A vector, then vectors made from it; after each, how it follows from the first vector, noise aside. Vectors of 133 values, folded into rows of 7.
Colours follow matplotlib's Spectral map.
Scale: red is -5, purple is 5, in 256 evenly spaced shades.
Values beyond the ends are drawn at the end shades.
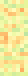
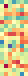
reversed, scaled up.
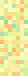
sign-scrambled.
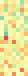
sign-scrambled.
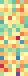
wrapped around, negated, scaled up.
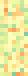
sign-scrambled.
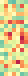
reversed, scaled up.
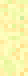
wrapped around, negated, shrunk.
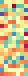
wrapped around, scaled up.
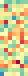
reversed, scaled up.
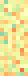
sign-scrambled.
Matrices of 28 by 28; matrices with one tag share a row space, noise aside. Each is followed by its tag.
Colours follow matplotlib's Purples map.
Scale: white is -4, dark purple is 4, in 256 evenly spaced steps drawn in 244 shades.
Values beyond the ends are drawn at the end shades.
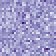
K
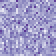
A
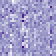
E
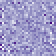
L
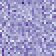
L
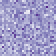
K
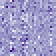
E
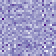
L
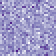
K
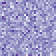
A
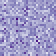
A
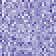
L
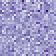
K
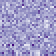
K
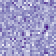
K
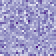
A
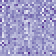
L
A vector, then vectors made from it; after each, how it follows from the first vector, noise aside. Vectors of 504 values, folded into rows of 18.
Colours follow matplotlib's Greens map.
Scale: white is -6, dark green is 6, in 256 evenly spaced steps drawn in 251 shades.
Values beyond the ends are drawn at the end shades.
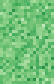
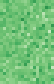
negated, partly zeroed.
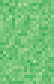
reversed, negated, shrunk.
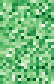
scaled up.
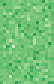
wrapped around, partly zeroed.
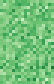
copied.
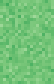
reversed, negated, shrunk.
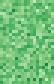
copied.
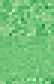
negated, partly zeroed.
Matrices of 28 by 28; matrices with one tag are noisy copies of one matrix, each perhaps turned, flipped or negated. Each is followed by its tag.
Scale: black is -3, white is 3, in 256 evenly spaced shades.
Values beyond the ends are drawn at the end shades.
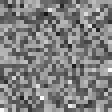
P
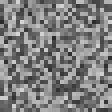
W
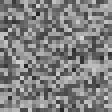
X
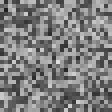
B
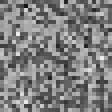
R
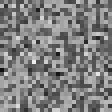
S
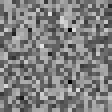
X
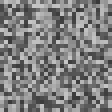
X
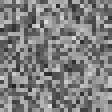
S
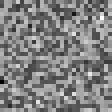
W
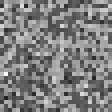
R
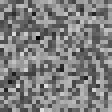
R
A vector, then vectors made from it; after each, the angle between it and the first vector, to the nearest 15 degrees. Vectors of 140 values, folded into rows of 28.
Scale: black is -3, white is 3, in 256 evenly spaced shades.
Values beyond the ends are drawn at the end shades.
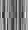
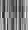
15 degrees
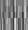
60 degrees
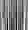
45 degrees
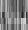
45 degrees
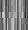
165 degrees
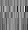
120 degrees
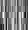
150 degrees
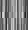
165 degrees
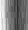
90 degrees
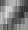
75 degrees
